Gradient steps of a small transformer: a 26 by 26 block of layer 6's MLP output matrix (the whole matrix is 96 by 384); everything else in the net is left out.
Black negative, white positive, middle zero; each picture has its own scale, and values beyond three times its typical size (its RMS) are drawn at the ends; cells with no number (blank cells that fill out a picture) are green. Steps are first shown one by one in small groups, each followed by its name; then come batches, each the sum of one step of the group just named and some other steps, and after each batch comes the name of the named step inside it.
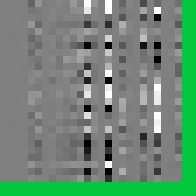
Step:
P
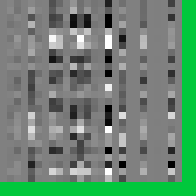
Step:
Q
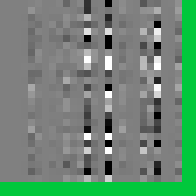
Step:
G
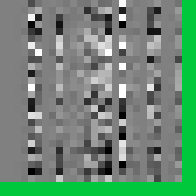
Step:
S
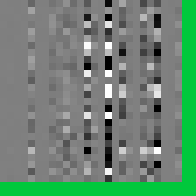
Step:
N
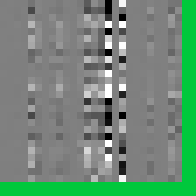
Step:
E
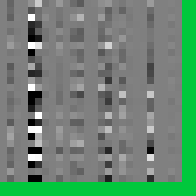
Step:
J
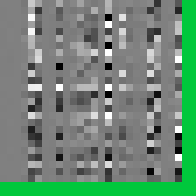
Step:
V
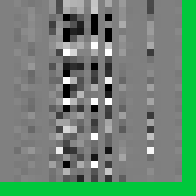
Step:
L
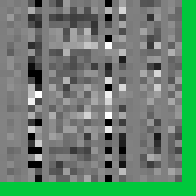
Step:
L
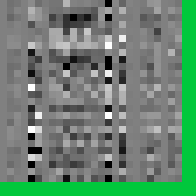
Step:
J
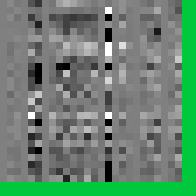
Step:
V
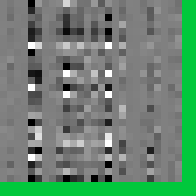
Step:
J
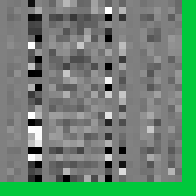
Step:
J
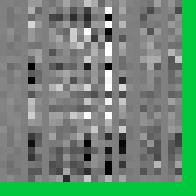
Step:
V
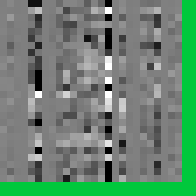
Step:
G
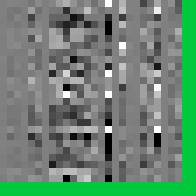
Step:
P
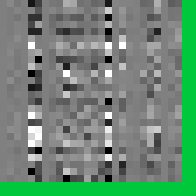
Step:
S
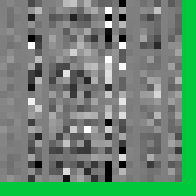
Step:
P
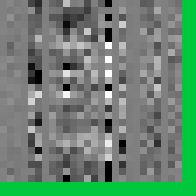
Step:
G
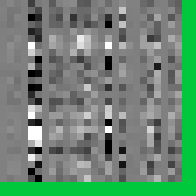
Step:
Q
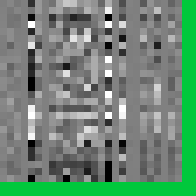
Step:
P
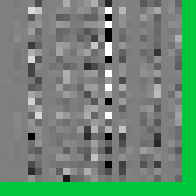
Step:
N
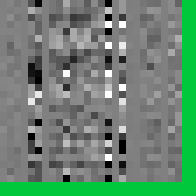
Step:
E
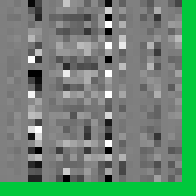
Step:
N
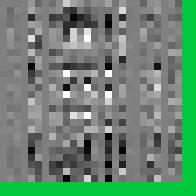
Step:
P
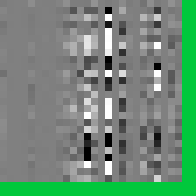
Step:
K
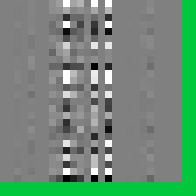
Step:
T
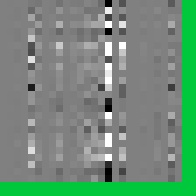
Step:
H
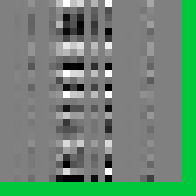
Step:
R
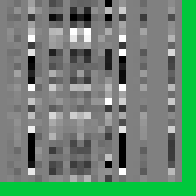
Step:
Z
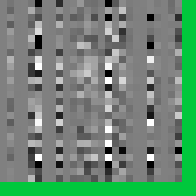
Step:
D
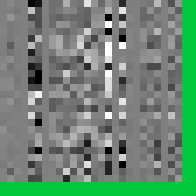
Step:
H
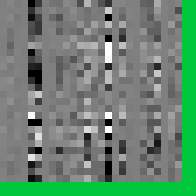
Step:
K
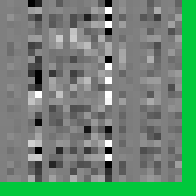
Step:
H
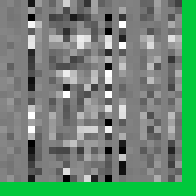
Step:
T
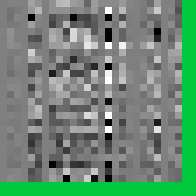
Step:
T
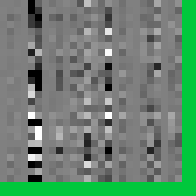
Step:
K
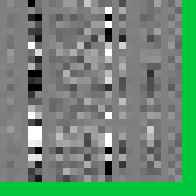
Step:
H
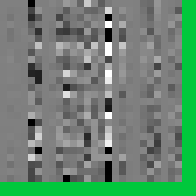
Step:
H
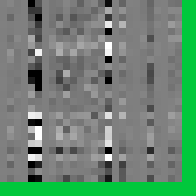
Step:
H
